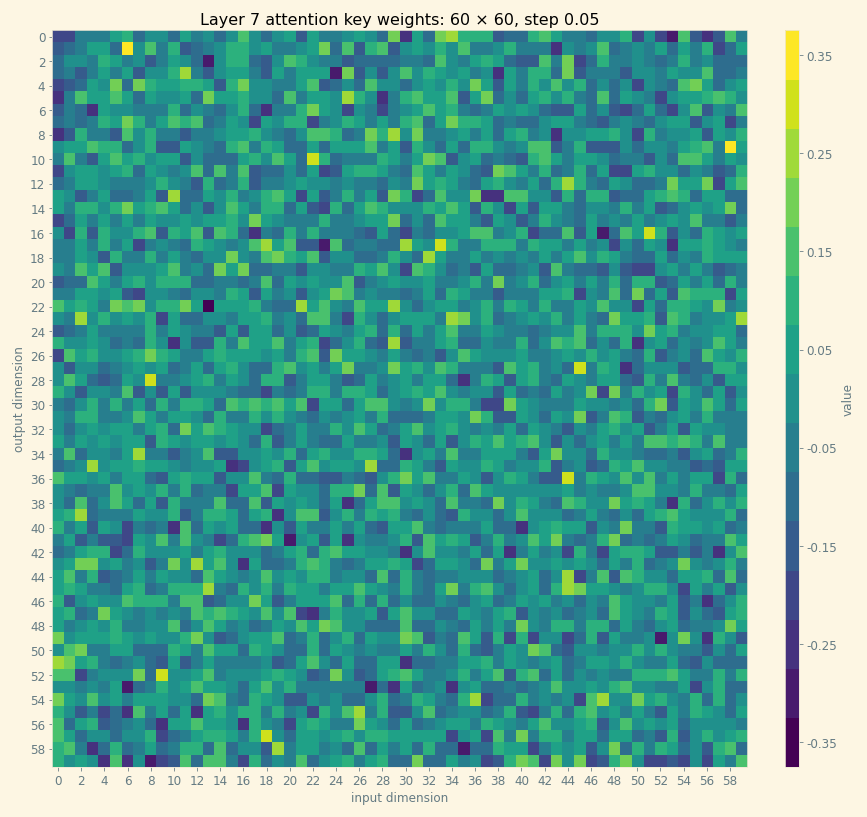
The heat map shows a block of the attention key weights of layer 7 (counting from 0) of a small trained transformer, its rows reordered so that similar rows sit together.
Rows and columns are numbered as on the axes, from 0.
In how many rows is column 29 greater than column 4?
25
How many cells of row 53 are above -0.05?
32
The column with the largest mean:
22
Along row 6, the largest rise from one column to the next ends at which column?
4
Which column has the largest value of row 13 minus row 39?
19
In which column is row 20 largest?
38
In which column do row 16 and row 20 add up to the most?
51
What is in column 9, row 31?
-0.05
